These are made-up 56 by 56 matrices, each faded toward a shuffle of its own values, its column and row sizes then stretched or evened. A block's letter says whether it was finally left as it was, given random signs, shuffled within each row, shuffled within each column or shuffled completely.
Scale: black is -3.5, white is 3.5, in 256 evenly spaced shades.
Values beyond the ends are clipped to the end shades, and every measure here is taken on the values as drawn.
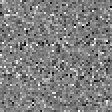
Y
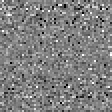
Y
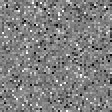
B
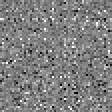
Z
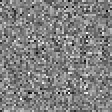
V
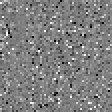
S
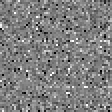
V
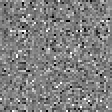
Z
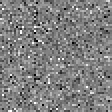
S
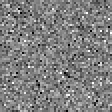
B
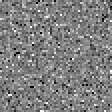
B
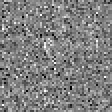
S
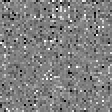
Z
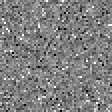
B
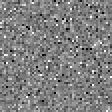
B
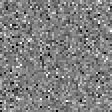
S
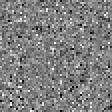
S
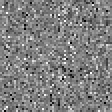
S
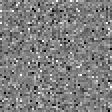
V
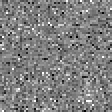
Y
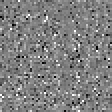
V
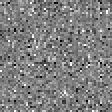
Z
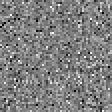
S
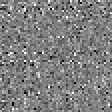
Z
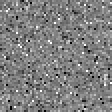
B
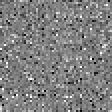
Z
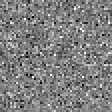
Y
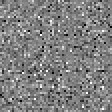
V
